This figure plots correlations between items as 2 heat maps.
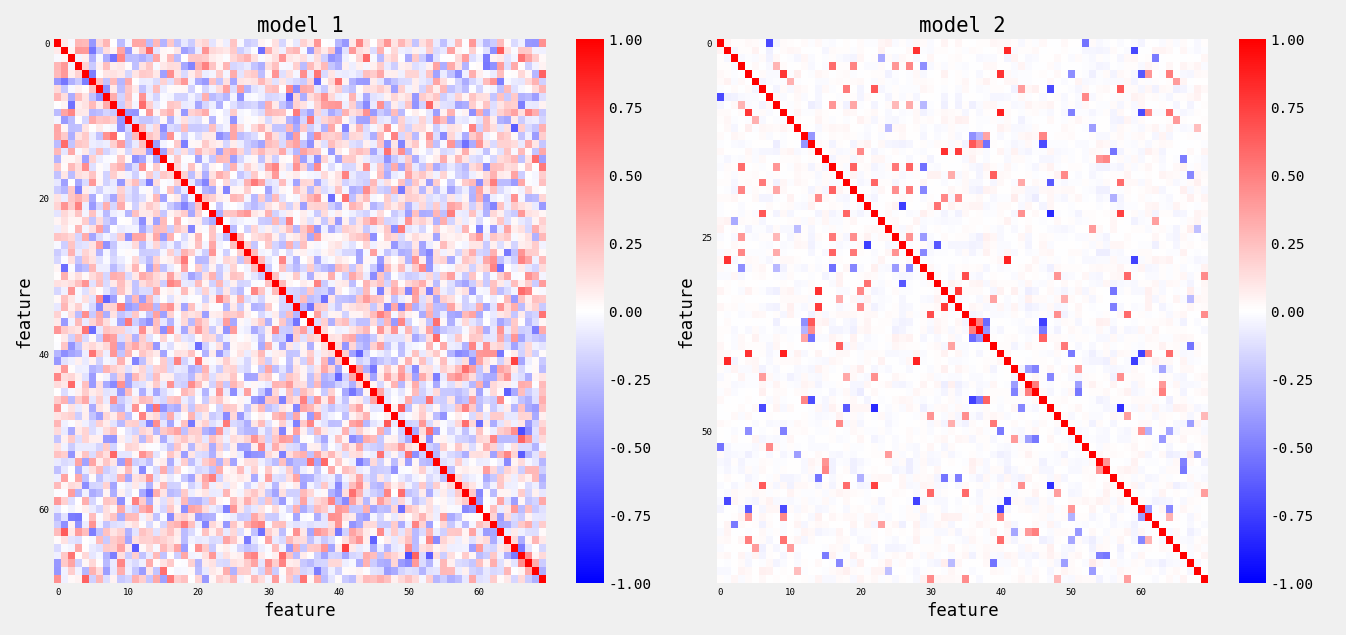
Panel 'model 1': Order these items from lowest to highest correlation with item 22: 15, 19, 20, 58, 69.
19, 15, 58, 69, 20
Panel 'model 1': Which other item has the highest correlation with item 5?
40
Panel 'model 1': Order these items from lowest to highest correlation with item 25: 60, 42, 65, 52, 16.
65, 52, 42, 16, 60
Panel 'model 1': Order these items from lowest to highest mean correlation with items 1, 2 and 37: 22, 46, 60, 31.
22, 60, 46, 31
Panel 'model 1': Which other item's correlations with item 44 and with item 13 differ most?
2
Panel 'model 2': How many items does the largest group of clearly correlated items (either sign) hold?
7
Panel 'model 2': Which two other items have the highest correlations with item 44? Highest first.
45, 63
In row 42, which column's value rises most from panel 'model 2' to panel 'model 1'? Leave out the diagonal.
63
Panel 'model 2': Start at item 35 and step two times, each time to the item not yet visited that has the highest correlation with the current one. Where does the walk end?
58
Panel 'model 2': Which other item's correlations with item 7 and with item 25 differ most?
0
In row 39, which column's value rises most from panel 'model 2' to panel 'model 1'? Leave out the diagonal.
67
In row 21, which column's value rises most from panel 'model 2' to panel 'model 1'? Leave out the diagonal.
26
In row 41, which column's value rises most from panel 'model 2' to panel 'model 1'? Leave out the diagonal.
65
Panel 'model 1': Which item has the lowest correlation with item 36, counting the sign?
34
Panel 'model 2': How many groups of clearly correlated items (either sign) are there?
15
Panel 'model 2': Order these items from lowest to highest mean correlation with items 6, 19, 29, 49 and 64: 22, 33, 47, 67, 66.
47, 67, 66, 33, 22
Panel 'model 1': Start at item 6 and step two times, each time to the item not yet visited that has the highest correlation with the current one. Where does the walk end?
23
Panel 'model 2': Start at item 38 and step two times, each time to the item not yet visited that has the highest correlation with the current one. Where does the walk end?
12
